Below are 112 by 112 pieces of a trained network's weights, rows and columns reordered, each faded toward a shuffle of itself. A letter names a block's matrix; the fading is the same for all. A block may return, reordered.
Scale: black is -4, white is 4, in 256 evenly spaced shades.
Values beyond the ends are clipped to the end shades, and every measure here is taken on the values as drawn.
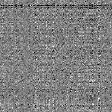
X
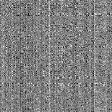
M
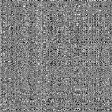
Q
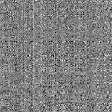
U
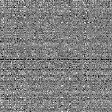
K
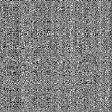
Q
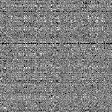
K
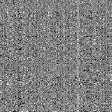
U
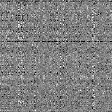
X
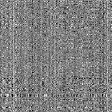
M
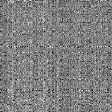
Q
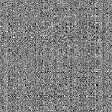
Q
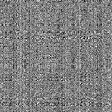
Q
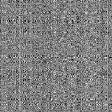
Q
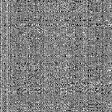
M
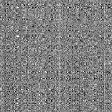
U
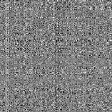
U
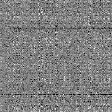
X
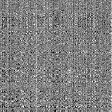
M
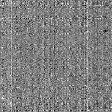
M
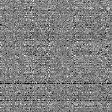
K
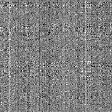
M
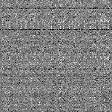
K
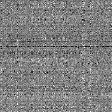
X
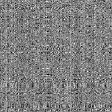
Q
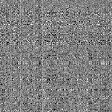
U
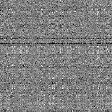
K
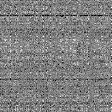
K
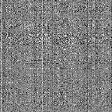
M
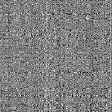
U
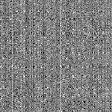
M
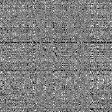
K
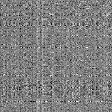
Q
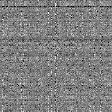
X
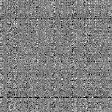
X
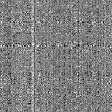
M
